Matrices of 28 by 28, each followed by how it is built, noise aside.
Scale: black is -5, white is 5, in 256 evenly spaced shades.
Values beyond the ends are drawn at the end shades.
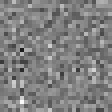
uneven columns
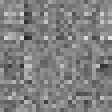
low rank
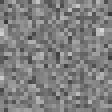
repeating rows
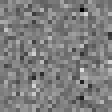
uneven columns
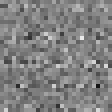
uneven rows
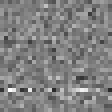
uneven rows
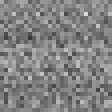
repeating columns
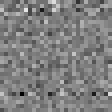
uneven rows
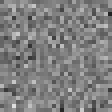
low rank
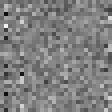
uneven columns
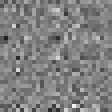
low rank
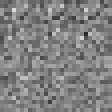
repeating columns
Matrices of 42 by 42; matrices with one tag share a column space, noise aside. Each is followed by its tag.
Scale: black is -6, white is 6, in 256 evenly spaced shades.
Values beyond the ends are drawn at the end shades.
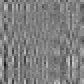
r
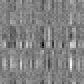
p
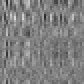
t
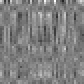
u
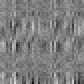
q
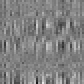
q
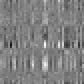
p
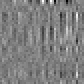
u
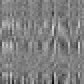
q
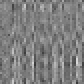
r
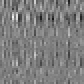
t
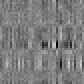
p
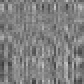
r
